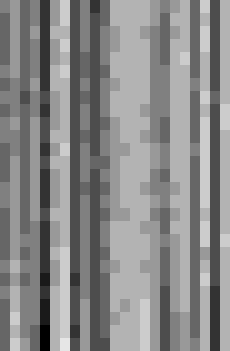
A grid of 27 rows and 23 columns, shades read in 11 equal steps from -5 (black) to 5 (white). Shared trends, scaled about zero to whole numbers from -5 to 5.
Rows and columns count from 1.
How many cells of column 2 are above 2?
2
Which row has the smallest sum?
26
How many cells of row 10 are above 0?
12
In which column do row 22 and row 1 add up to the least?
5
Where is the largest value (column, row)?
7, 27
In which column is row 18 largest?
21
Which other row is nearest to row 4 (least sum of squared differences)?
14
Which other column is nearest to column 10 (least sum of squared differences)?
8
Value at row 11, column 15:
1
